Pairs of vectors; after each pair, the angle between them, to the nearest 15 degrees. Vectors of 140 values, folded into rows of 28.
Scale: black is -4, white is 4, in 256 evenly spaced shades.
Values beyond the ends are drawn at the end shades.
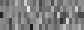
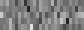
165 degrees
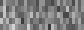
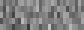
150 degrees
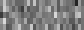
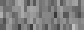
150 degrees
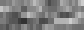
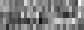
45 degrees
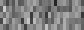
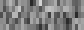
120 degrees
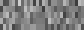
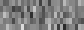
60 degrees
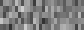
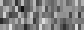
165 degrees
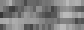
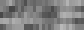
15 degrees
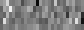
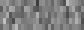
45 degrees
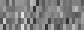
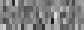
105 degrees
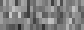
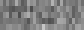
150 degrees
